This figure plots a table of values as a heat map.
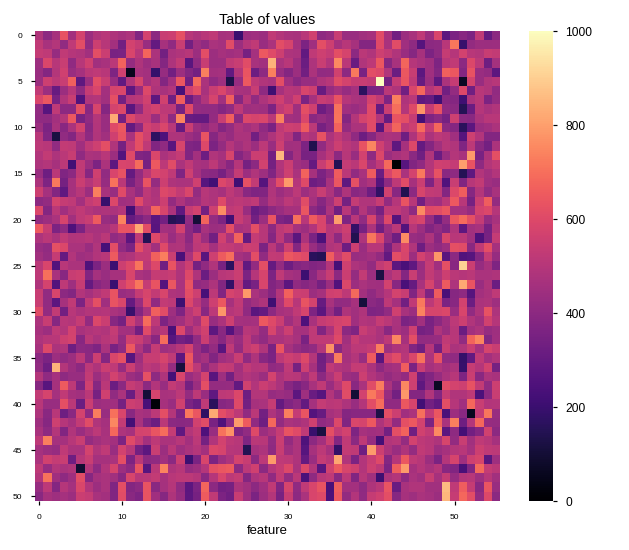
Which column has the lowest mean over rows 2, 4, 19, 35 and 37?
11
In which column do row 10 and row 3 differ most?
28
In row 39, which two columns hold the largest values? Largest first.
44, 40
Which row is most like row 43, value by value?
24
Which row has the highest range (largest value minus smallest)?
5
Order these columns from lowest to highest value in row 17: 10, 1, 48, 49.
49, 1, 48, 10
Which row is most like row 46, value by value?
3
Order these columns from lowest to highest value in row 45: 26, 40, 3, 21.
26, 3, 21, 40
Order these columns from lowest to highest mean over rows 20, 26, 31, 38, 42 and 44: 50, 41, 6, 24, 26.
41, 26, 6, 24, 50
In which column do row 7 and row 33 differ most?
17
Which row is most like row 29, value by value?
6
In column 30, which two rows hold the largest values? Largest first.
16, 41
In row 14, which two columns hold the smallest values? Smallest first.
43, 36
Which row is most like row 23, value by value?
18
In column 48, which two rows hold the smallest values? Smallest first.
38, 7
